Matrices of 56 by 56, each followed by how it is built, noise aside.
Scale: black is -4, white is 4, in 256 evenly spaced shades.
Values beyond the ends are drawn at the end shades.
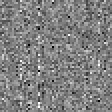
uneven columns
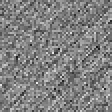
Hankel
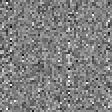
uneven columns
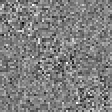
block diagonal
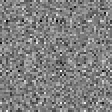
low rank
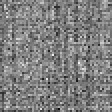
blocks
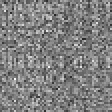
blocks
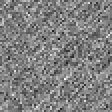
Hankel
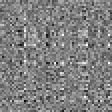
low rank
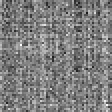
blocks
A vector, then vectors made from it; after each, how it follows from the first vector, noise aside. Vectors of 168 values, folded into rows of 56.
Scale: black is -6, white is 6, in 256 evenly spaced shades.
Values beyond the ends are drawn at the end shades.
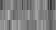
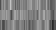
wrapped around.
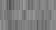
wrapped around, shrunk.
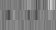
negated, partly zeroed.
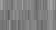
negated, shrunk.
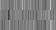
negated, partly zeroed.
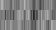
wrapped around.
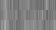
reversed, negated, shrunk.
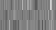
negated, partly zeroed.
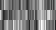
wrapped around, negated, scaled up.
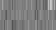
negated, partly zeroed.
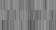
wrapped around, shrunk.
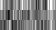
negated, scaled up.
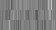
negated, partly zeroed.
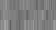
reversed, negated, shrunk.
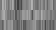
wrapped around.
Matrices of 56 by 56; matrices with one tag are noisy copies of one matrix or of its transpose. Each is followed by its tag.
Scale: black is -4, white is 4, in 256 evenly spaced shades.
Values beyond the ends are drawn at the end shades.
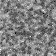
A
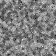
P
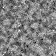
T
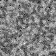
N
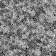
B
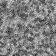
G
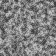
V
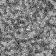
N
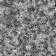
G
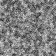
P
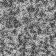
G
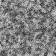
A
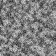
T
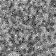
A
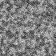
V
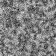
G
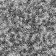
A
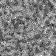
N
